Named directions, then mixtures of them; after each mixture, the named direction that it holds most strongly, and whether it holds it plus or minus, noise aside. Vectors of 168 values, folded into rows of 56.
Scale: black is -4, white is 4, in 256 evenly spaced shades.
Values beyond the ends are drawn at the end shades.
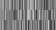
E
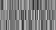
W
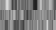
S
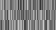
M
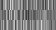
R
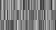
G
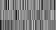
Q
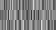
W, minus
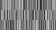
G, plus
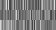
Q, minus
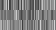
Q, minus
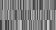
M, plus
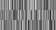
E, plus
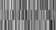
R, plus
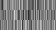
R, plus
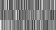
Q, minus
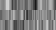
S, plus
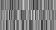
W, plus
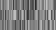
E, minus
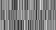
M, minus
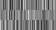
R, minus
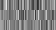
W, plus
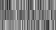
E, minus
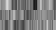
S, plus
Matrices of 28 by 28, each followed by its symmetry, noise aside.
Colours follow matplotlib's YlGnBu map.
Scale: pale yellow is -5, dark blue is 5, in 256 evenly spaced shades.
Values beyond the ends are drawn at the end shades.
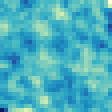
antisymmetric.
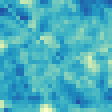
no symmetry.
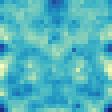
mirrored left to right.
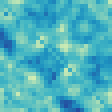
symmetric across the other diagonal.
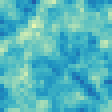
symmetric.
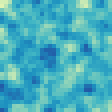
no symmetry.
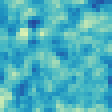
antisymmetric.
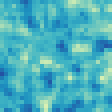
antisymmetric.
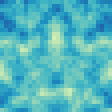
mirrored left to right.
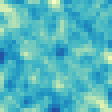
symmetric across the other diagonal.
